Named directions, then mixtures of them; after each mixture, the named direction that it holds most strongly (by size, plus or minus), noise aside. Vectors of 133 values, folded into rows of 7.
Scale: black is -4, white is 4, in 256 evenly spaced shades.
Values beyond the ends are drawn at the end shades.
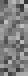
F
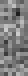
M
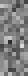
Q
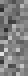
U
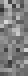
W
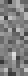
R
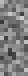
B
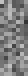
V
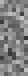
B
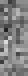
M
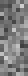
U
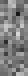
M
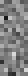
R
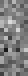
U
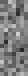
M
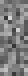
R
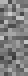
B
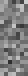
F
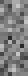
Q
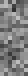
Q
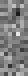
M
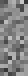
F
